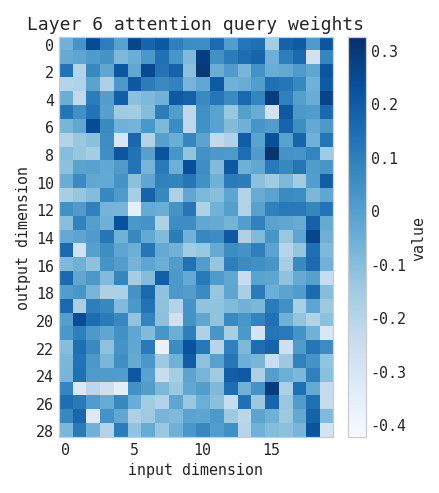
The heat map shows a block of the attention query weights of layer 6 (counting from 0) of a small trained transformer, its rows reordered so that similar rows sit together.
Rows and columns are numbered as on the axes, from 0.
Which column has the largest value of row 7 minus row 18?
13
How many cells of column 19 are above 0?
12
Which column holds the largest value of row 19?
0
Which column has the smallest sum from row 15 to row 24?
19
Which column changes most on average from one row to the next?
4
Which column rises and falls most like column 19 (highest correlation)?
8
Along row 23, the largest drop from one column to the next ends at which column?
10
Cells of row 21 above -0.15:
16
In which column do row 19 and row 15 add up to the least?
1
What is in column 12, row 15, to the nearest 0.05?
0.05
